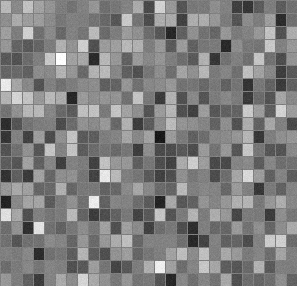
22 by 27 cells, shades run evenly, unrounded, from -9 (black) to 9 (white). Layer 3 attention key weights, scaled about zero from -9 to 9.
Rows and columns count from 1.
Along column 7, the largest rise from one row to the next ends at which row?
11
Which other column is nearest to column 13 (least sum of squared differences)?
27
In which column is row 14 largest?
10
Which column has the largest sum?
12
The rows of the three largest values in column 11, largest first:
9, 14, 19
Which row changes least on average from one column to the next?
7
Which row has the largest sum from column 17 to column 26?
20
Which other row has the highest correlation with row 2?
1
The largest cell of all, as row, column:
5, 6
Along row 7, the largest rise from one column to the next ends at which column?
24
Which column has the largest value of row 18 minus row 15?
4
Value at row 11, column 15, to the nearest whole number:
-7
